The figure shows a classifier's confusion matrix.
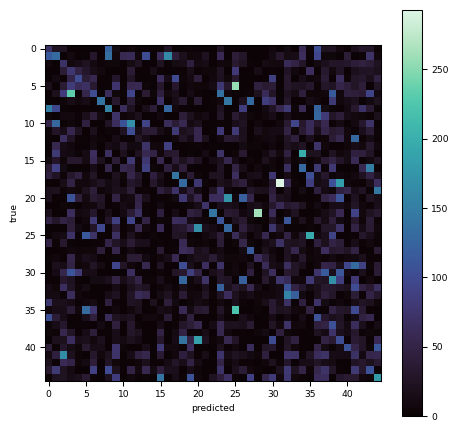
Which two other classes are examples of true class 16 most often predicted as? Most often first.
43, 34
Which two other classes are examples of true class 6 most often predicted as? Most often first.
3, 23
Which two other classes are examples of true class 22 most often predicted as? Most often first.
28, 41
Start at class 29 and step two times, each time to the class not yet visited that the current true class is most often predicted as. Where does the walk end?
2
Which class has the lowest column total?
14
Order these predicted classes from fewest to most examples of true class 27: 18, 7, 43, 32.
43, 32, 7, 18
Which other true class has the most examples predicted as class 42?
29
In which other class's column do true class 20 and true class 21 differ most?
24
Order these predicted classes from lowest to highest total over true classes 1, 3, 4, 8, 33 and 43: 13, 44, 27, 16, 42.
27, 44, 42, 13, 16
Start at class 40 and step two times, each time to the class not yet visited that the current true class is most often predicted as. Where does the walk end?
15
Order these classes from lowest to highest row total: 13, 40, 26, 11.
13, 26, 40, 11
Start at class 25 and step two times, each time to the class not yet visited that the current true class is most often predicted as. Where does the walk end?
5
